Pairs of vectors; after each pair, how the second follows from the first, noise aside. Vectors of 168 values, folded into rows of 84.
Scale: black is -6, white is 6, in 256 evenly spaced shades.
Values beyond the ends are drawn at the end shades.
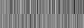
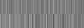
reversed, negated, shrunk.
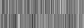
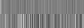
reversed, partly zeroed.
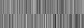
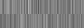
reversed, negated, shrunk.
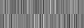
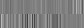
wrapped around, partly zeroed.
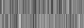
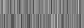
shuffled.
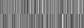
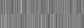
reversed, shrunk.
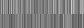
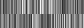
wrapped around, scaled up.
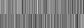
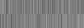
reversed, shrunk.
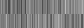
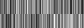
wrapped around, scaled up.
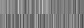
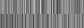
shuffled.
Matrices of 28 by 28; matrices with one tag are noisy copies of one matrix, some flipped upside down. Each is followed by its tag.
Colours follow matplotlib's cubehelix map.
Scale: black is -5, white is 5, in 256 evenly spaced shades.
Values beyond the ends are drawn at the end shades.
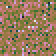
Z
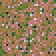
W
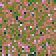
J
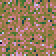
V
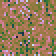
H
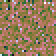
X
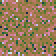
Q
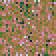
H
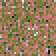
Z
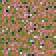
W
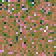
J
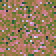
W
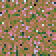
V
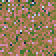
J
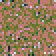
X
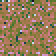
J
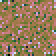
X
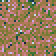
J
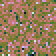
J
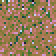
J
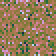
H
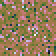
Z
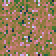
H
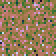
V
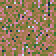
Z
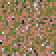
V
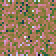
H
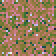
Q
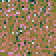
J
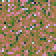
J
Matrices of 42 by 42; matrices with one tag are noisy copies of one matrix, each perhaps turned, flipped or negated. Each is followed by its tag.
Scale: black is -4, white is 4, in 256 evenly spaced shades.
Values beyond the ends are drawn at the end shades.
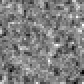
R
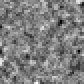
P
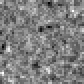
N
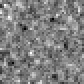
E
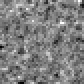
P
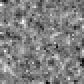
P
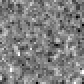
R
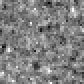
N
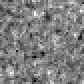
N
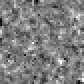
P
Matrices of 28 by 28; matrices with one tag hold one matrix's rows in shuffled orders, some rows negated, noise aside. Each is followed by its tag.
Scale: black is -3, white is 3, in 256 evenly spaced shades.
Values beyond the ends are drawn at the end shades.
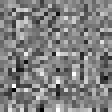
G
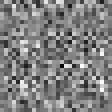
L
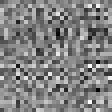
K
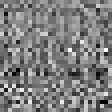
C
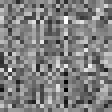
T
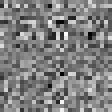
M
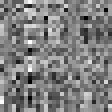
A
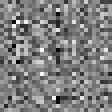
G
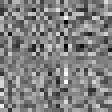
T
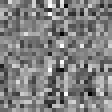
M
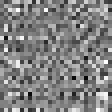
C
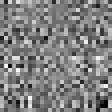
C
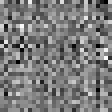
C
